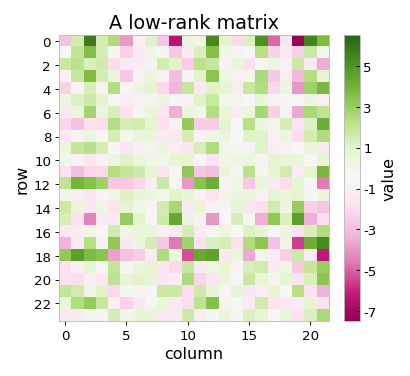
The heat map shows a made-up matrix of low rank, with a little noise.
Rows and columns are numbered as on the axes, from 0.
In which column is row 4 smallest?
19
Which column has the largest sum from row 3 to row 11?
21
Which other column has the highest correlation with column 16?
20
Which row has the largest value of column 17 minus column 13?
15
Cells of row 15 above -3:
18
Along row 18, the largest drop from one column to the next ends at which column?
4
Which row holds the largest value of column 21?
17
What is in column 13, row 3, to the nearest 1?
0
